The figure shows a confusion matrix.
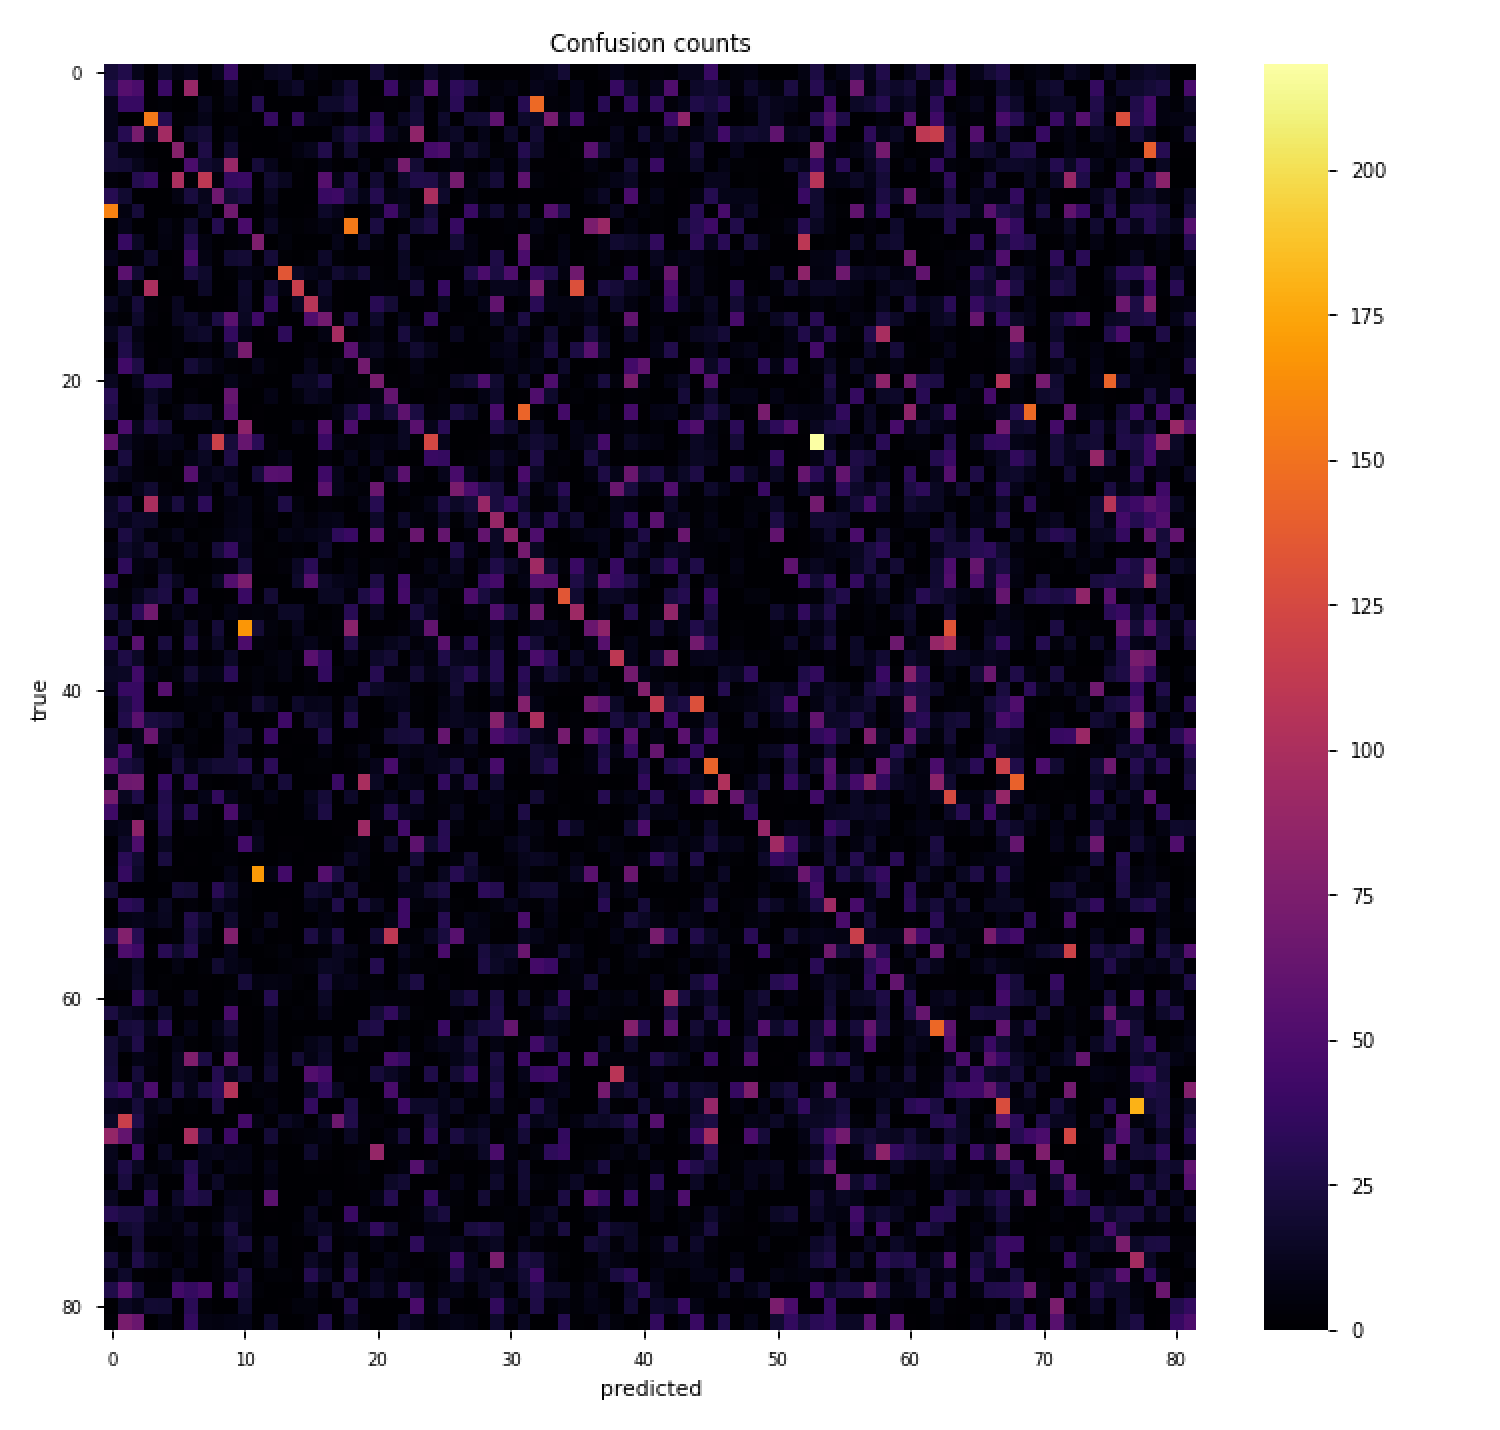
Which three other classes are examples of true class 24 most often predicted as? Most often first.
53, 8, 79
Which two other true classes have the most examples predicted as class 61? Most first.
4, 13
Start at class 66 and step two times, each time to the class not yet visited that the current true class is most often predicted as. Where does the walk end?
0
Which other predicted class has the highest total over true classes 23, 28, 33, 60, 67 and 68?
77
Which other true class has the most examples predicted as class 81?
66
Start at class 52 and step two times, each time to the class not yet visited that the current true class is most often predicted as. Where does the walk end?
31
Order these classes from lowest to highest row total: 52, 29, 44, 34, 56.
44, 29, 52, 34, 56
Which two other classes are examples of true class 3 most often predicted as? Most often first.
76, 43
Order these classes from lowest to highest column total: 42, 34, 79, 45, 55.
34, 55, 42, 79, 45
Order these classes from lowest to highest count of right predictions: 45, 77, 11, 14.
11, 77, 14, 45
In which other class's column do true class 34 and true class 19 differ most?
73
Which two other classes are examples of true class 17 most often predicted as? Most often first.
58, 68
